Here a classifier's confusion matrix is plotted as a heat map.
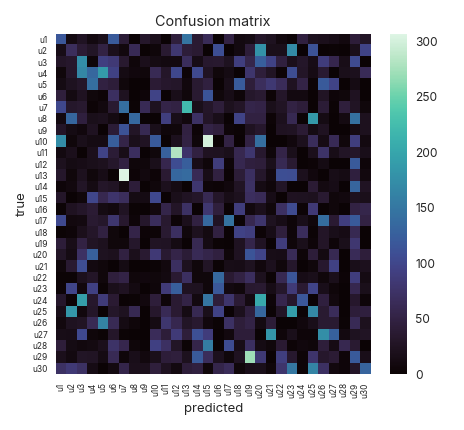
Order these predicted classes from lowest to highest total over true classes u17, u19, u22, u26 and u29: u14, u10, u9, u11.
u9, u10, u11, u14
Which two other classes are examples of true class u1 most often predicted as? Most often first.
u13, u6
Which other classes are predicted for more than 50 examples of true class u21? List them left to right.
u3, u12, u27
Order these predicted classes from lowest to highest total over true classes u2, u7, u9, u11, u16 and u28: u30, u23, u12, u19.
u30, u19, u23, u12
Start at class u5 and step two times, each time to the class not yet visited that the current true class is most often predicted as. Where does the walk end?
u3
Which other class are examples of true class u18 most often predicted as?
u19
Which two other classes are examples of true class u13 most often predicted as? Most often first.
u7, u12
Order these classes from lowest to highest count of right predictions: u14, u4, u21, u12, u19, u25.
u21, u19, u14, u12, u4, u25
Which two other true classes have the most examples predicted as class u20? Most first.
u24, u2
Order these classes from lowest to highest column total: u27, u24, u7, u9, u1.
u9, u24, u27, u1, u7
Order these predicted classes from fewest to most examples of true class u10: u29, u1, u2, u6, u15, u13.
u2, u13, u29, u6, u1, u15
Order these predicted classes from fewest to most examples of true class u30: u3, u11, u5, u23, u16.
u5, u11, u16, u3, u23
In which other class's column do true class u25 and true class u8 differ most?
u23
